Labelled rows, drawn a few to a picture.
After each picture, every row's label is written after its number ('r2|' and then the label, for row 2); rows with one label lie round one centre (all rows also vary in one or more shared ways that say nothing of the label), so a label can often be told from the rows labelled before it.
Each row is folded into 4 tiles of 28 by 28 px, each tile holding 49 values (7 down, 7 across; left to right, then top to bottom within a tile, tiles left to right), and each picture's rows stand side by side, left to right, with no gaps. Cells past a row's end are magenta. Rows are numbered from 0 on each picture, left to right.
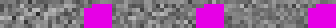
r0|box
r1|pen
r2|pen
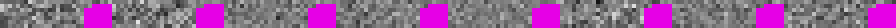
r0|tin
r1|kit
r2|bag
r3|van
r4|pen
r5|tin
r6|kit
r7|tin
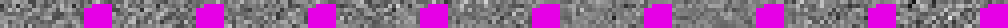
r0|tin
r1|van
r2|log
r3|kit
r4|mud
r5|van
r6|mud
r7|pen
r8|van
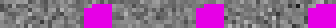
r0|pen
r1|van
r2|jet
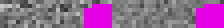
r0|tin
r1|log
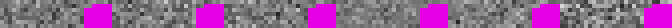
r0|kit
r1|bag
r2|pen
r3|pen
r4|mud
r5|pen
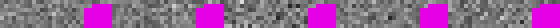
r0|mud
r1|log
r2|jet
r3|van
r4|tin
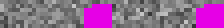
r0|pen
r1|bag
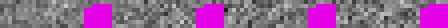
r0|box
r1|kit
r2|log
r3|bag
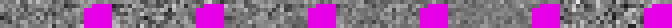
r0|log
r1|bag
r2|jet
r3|log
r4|bag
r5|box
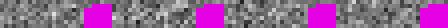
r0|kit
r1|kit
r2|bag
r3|kit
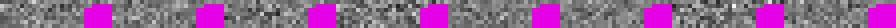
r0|van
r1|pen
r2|jet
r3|pen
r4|mud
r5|log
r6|kit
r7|log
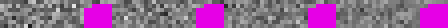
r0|box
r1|tin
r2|mud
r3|bag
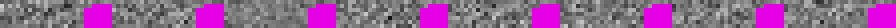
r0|kit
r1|pen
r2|pen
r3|bag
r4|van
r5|van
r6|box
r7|jet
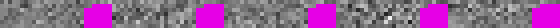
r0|pen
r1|log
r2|van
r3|jet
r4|box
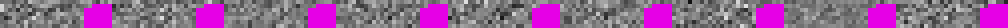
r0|pen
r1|van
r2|log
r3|log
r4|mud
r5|jet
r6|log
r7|kit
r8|pen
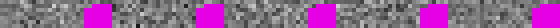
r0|pen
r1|jet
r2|van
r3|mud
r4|bag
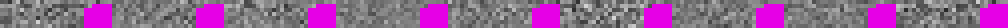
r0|kit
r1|bag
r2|mud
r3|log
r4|tin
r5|mud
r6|jet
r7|kit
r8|pen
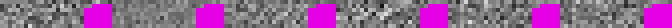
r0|tin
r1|tin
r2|pen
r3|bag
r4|van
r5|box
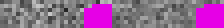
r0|box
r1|jet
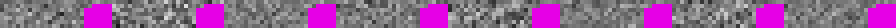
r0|tin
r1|pen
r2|mud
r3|jet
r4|mud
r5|tin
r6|box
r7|box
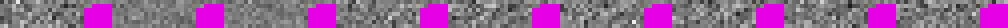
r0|jet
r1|pen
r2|kit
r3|mud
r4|mud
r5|log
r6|tin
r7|box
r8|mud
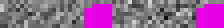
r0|pen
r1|pen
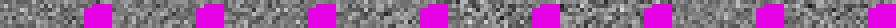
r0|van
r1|log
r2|pen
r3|pen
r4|van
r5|box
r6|mud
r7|log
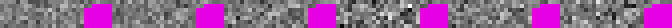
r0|pen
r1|bag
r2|bag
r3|jet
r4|kit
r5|pen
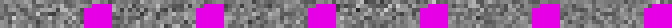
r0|pen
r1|box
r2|kit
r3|tin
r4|kit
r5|bag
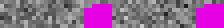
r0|log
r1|tin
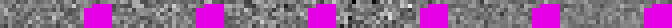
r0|jet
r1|van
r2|van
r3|bag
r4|kit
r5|log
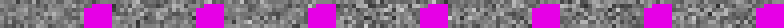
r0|van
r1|bag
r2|jet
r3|van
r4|pen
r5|jet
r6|van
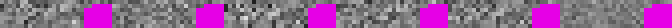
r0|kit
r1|bag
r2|jet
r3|bag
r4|pen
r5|mud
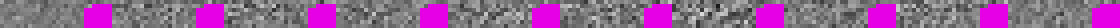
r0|tin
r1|van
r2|mud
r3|mud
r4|pen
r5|tin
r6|kit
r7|jet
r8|kit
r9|jet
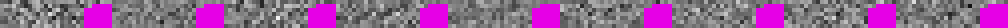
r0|bag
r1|mud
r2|jet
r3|jet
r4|log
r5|pen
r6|van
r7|box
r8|jet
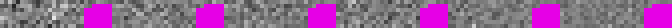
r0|pen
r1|bag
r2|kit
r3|jet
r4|box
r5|kit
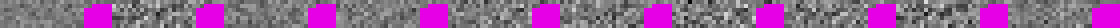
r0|pen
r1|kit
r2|jet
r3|mud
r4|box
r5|box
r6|log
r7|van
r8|box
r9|pen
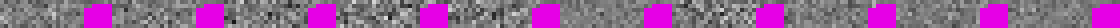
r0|kit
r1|mud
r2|jet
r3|pen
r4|log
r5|van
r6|box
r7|tin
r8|mud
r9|van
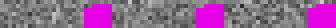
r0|van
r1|tin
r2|mud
